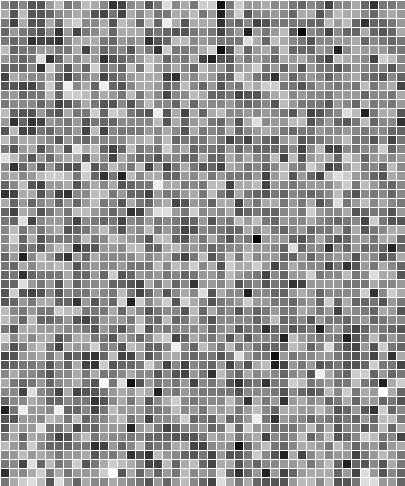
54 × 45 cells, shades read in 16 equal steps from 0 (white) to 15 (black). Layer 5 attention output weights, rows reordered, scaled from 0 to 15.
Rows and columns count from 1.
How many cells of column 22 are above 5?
40
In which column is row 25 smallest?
3
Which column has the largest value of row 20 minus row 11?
12
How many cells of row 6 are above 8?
12
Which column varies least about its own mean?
23
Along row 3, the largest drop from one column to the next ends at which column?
19
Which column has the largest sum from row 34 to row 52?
11
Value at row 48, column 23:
6
